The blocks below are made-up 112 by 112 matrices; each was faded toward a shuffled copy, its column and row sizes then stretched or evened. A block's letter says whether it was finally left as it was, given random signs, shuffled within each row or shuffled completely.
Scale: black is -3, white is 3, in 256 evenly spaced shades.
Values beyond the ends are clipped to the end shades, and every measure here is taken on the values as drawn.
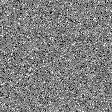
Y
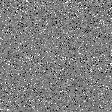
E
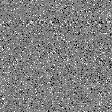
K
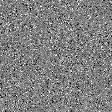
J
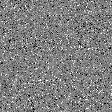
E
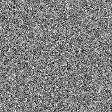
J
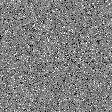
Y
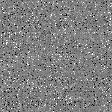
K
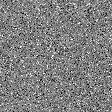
Y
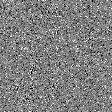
J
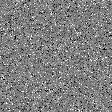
Y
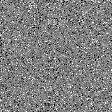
K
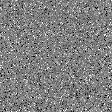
J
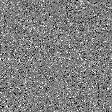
J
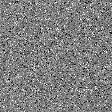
J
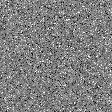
Y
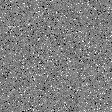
Y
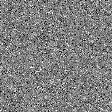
J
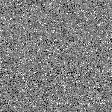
E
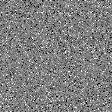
J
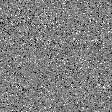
E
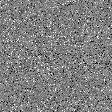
E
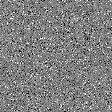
K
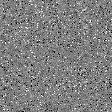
K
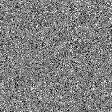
K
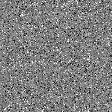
J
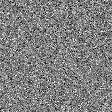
Y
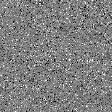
J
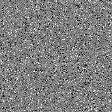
J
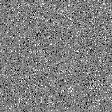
K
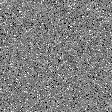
Y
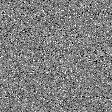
E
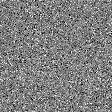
Y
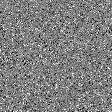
E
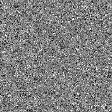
K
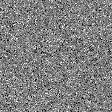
J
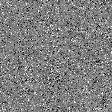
J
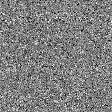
E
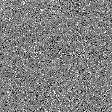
K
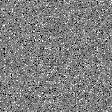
K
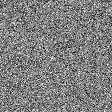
Y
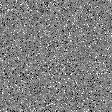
E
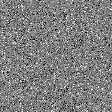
J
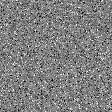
Y
